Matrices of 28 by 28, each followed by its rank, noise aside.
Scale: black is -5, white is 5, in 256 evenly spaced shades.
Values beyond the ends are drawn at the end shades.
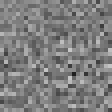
six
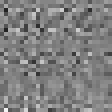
four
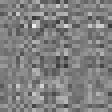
three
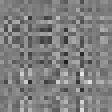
three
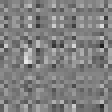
two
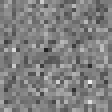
six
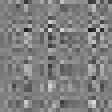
two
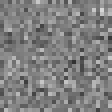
eight
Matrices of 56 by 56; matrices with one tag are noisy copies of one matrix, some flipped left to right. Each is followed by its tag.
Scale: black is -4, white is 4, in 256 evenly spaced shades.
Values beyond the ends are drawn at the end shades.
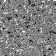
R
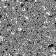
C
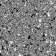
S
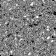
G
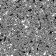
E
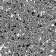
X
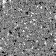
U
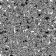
R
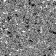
R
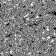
G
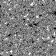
G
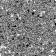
X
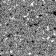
G
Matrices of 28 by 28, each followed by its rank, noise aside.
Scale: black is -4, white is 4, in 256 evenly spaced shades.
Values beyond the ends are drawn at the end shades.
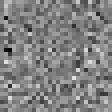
seven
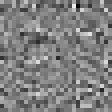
four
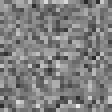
five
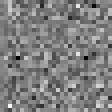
six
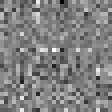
five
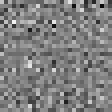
six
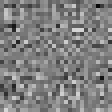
five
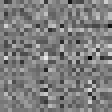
five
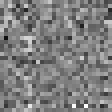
six
